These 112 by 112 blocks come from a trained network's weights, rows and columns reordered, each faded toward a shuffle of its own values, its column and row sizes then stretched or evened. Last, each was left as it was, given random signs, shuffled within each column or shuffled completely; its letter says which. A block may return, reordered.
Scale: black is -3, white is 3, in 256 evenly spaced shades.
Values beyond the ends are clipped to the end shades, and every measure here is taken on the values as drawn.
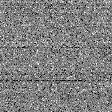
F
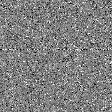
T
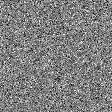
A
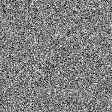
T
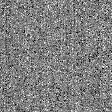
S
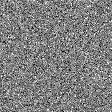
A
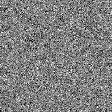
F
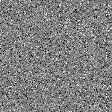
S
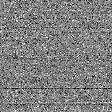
F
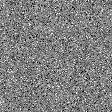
A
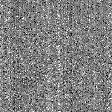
F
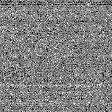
F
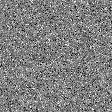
A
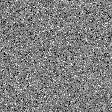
A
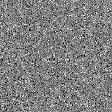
F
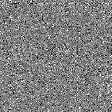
F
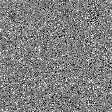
T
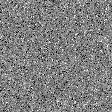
A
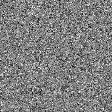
T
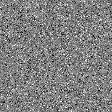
T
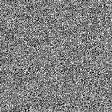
F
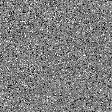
T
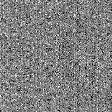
F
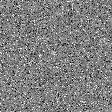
A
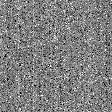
S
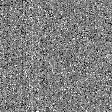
S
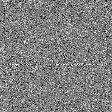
T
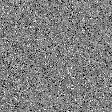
S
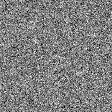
S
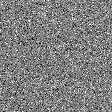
A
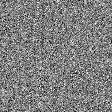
S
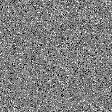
T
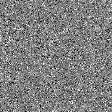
T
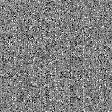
F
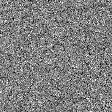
S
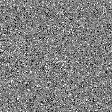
T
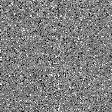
T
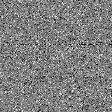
T
